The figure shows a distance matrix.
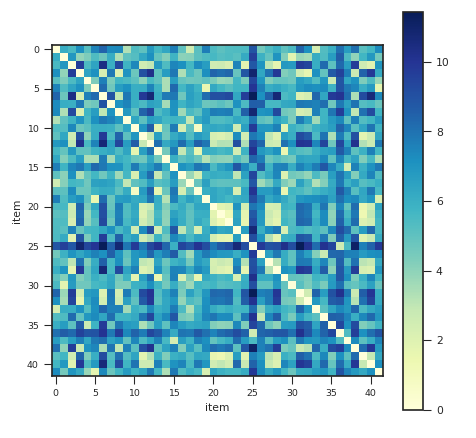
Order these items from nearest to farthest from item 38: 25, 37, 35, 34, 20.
34, 37, 20, 35, 25
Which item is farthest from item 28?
6
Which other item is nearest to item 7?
14
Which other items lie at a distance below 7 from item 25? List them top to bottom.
15, 36, 37
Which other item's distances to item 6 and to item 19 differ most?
5
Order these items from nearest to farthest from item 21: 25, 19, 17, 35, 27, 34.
27, 35, 17, 19, 34, 25
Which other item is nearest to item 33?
0
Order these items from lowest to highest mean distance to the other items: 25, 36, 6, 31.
31, 6, 36, 25
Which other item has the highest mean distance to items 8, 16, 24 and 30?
25
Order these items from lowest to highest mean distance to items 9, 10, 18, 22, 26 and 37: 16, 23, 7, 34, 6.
16, 23, 34, 7, 6
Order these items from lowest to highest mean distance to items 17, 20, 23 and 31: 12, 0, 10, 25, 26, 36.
10, 0, 26, 12, 36, 25
